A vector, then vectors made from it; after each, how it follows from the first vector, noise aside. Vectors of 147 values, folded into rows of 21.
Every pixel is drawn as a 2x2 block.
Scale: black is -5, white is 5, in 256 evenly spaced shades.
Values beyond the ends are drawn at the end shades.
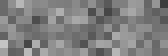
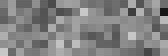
reversed, negated.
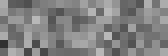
negated.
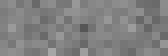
wrapped around, shrunk.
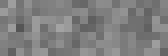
wrapped around, shrunk.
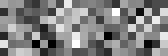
wrapped around, scaled up.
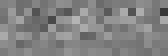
reversed, negated, partly zeroed.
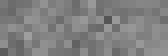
wrapped around, shrunk.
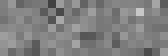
reversed, negated, partly zeroed.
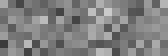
negated.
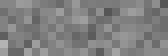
shrunk.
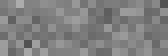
shrunk.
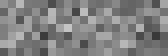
wrapped around.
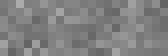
shrunk.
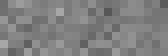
shrunk.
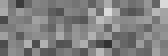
negated.
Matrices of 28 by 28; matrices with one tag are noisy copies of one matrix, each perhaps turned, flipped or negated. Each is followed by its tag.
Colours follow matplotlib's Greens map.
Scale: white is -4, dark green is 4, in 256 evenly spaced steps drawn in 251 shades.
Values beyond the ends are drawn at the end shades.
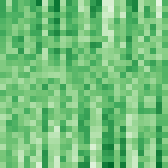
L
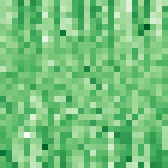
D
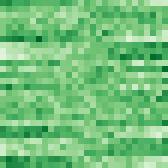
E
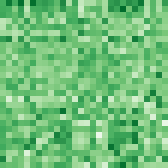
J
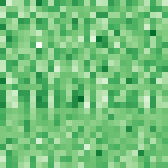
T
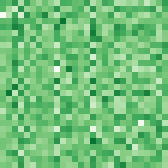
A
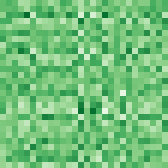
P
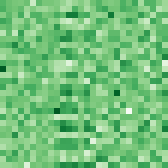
T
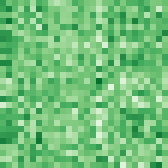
J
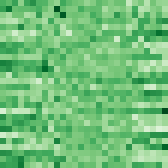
D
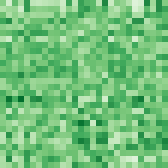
J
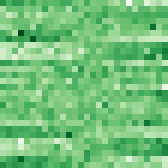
E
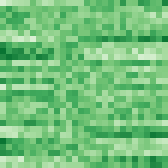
E
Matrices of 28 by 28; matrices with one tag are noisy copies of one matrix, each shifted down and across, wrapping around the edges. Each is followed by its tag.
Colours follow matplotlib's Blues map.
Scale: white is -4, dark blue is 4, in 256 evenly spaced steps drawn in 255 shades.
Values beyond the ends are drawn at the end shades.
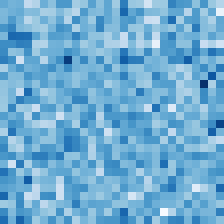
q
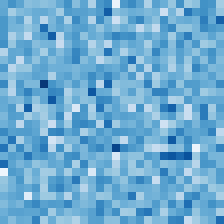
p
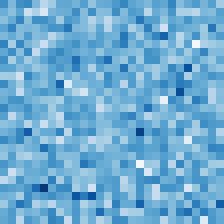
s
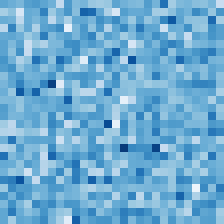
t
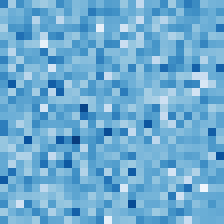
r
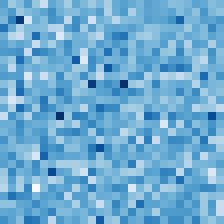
t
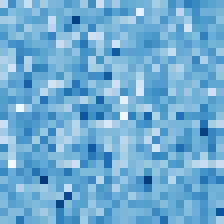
q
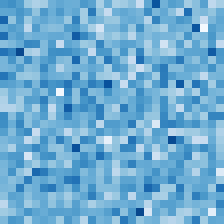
t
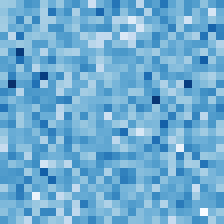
r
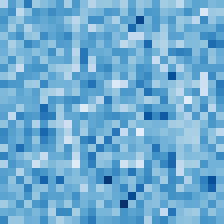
q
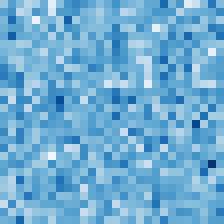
q
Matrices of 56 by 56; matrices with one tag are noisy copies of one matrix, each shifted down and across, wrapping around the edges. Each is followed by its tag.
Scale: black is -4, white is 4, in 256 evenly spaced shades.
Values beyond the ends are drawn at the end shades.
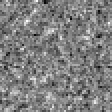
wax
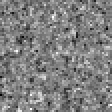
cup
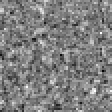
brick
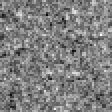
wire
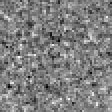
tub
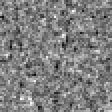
cup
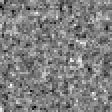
cup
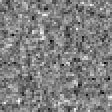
cup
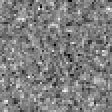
wax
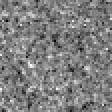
wire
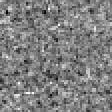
tub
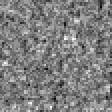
cup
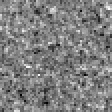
wire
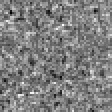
tub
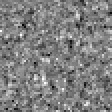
cup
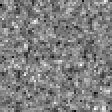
cup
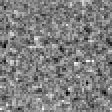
tub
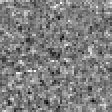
tub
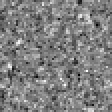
cup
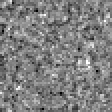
cup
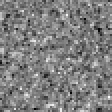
wax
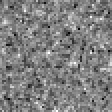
wax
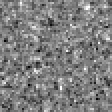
brick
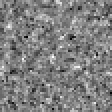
wax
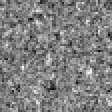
brick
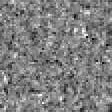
cup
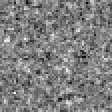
brick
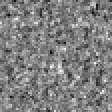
cup
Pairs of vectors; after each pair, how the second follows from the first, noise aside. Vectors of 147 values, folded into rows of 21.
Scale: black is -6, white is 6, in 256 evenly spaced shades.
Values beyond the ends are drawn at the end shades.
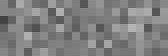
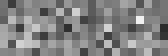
reversed, scaled up.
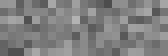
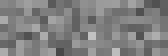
reversed.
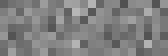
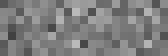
copied.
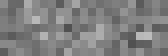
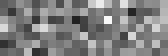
wrapped around, scaled up.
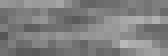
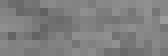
reversed, negated, shrunk.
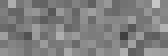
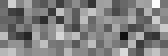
scaled up.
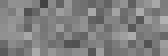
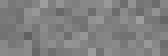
negated, shrunk.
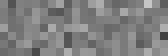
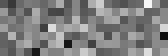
scaled up.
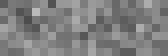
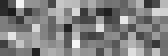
wrapped around, scaled up.
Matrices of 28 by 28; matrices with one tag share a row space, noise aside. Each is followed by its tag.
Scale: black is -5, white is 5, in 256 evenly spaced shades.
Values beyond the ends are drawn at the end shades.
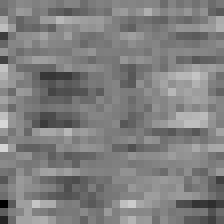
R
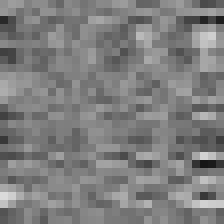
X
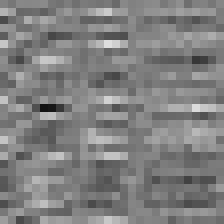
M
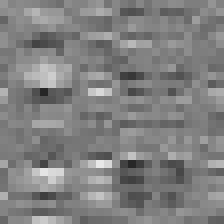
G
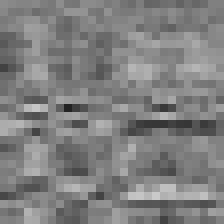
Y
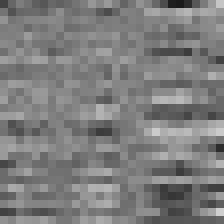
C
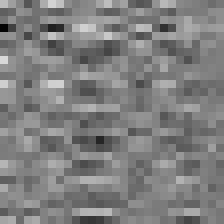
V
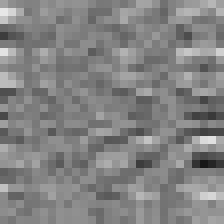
X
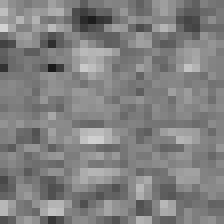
V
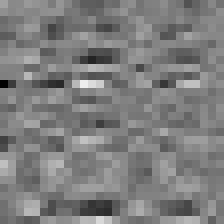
V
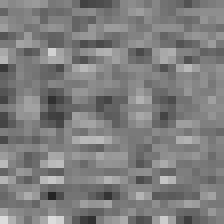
V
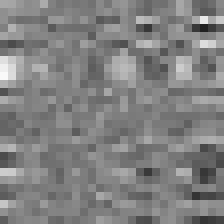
X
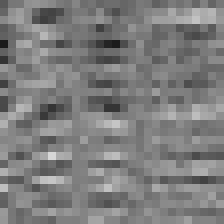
M
